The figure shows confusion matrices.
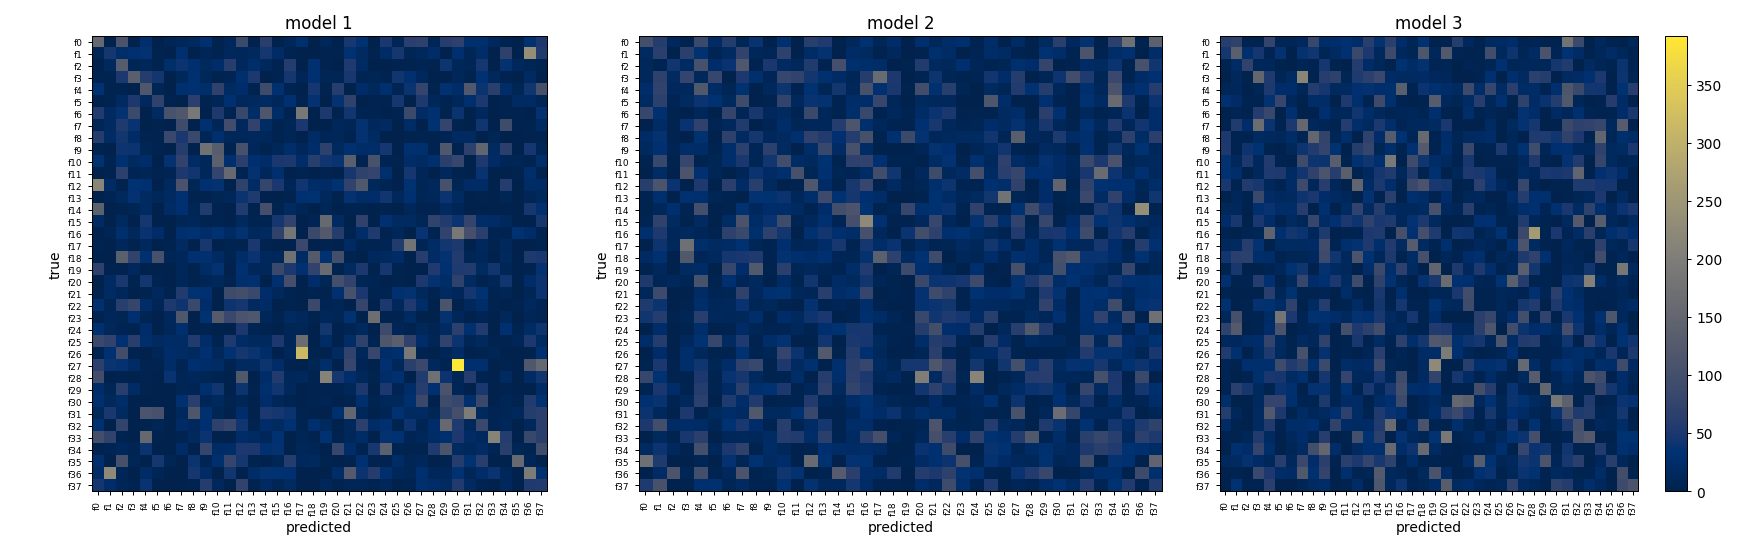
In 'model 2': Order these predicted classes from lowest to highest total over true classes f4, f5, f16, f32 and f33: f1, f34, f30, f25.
f30, f25, f1, f34
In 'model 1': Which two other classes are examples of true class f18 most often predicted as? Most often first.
f16, f2
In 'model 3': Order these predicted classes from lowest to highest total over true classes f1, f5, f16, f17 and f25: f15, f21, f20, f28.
f21, f15, f20, f28
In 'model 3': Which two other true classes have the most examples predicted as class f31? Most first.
f0, f30
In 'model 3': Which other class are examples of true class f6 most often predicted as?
f4
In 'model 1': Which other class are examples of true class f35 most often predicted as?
f2
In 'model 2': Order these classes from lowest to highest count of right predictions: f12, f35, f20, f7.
f35, f7, f20, f12
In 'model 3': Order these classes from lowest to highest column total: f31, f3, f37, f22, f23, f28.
f37, f23, f22, f3, f28, f31
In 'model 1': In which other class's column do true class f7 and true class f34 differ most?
f24
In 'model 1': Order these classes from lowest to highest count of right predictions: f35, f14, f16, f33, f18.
f14, f18, f35, f16, f33
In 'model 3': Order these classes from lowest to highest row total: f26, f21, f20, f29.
f21, f26, f29, f20
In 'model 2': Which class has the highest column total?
f16
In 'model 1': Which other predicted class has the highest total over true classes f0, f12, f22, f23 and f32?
f29
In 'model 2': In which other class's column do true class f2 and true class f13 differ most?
f26
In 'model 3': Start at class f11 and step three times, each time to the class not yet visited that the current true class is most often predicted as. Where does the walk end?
f34
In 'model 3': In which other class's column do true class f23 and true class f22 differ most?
f5
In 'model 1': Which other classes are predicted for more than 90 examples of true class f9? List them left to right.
f10, f12, f29, f32
